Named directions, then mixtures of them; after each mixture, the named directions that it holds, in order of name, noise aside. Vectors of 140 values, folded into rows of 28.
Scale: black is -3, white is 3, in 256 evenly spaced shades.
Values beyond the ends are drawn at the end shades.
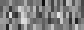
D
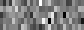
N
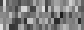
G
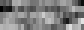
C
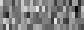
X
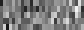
X.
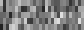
G.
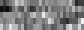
C.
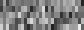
C, G.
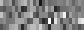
G, N.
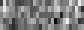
C, G, X.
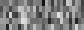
D.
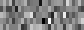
N.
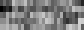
C.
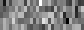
C, N, X.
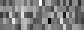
D, N, X.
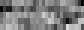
C.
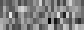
D, G, N.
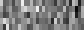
X.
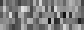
D, G, N.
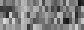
C, D, X.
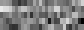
C, G, N.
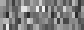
G, X.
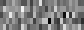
D, G, N.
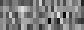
D, G, N.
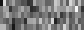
G, X.
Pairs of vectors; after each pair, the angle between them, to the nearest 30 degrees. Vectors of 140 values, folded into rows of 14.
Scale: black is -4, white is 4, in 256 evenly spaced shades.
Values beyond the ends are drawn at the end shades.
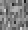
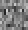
120 degrees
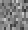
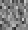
120 degrees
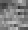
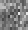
120 degrees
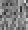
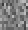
60 degrees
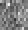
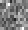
30 degrees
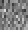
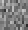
150 degrees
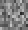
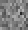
30 degrees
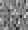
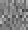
60 degrees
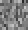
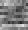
90 degrees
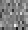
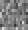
150 degrees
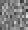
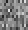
90 degrees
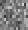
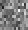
30 degrees
